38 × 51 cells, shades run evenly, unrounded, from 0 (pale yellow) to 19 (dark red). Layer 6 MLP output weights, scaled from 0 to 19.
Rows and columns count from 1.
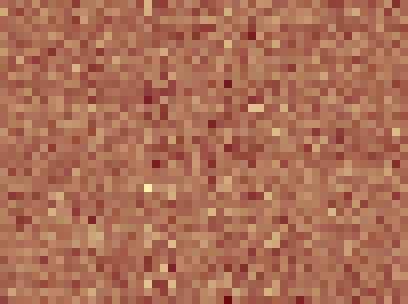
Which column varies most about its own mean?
19
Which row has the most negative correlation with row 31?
34
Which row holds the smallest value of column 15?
8
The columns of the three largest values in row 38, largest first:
29, 38, 45
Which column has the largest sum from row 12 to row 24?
27
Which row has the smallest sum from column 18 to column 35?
24
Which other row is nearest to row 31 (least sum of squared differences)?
37
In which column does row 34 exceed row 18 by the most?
22
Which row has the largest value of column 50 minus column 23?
21
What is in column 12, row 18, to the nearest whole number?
9
